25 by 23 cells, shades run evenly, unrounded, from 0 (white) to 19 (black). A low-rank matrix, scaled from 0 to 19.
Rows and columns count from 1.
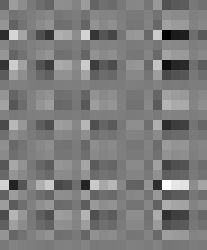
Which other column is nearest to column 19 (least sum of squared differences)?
20
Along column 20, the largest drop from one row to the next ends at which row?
19
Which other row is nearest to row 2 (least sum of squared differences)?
5
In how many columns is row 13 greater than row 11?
14
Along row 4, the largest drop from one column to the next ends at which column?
2
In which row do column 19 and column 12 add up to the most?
4
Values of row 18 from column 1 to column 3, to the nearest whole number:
11 8 9
